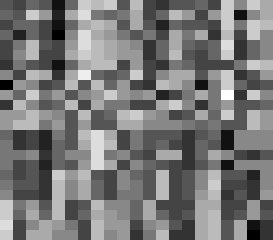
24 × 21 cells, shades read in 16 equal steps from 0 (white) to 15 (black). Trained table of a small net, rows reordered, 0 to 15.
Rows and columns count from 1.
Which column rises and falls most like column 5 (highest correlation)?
17
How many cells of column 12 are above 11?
3
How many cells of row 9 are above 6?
14
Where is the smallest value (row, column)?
10, 18
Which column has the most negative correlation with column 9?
13
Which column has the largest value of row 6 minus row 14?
19
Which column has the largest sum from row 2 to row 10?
5
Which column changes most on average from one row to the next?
20
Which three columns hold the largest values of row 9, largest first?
1, 16, 12
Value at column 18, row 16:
7
